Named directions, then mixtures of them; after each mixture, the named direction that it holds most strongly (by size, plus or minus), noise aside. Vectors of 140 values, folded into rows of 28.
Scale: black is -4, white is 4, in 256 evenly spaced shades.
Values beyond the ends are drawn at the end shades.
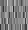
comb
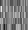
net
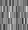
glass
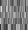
net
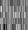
net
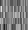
net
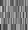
net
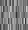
glass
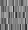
comb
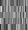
net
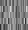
glass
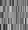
glass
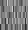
comb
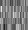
net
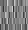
comb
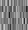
glass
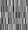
comb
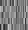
glass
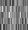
glass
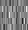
glass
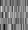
net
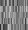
glass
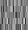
comb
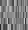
comb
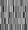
comb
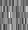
glass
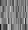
comb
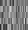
glass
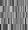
comb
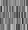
net
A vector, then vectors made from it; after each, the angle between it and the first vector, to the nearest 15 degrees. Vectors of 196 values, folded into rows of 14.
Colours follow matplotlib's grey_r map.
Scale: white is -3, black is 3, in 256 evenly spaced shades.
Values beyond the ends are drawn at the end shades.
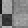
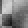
60 degrees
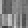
135 degrees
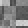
90 degrees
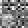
120 degrees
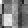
135 degrees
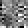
60 degrees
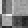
135 degrees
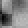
45 degrees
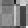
105 degrees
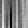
75 degrees
